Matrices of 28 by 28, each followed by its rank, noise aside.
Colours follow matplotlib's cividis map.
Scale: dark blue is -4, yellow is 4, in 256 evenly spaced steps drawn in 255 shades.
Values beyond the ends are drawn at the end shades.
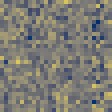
six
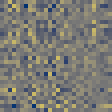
four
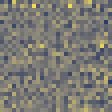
eight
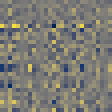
three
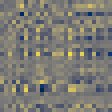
three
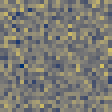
eight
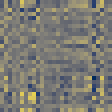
three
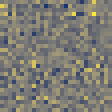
eight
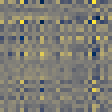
two
